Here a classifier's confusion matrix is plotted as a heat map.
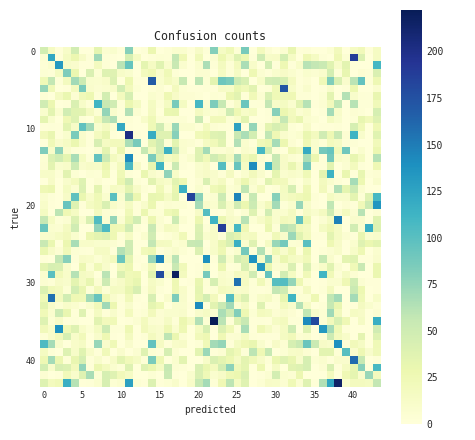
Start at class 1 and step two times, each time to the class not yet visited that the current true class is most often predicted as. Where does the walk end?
14
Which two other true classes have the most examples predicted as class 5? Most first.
10, 41
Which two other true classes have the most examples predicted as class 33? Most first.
22, 20
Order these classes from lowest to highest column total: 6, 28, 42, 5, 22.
42, 6, 28, 5, 22
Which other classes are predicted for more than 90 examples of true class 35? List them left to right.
22, 34, 43
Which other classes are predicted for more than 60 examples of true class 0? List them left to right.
11, 22, 26
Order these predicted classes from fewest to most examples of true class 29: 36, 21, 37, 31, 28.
28, 37, 31, 21, 36
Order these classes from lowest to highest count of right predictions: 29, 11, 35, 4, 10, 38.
4, 29, 10, 38, 35, 11
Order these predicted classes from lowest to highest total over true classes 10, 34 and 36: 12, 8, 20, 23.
12, 20, 8, 23
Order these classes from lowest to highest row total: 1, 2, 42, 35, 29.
42, 1, 2, 35, 29
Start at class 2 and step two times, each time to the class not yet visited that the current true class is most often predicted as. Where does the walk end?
38
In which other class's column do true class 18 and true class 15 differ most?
27
